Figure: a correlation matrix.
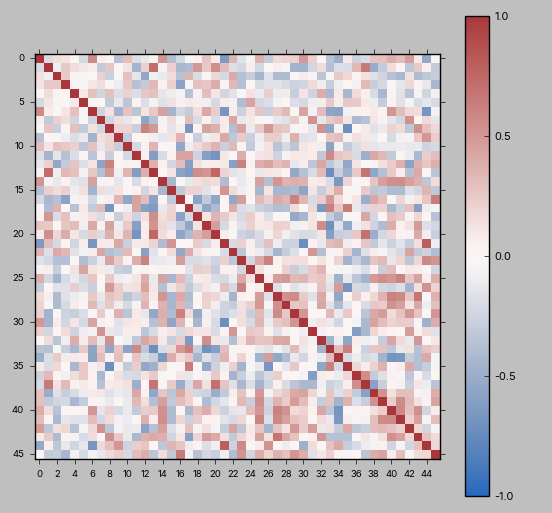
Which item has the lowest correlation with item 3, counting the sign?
16
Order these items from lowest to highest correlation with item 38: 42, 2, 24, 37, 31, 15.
37, 15, 2, 24, 31, 42
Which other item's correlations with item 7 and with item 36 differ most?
31
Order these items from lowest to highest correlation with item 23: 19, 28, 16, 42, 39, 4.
42, 19, 4, 28, 39, 16
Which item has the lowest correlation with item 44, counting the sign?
6
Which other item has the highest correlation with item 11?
33
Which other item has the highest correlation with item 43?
27
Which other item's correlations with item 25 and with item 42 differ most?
12
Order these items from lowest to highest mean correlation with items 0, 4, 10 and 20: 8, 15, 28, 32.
15, 28, 32, 8
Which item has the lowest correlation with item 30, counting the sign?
21
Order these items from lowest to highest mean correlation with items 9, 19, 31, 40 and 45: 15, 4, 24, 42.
15, 4, 24, 42
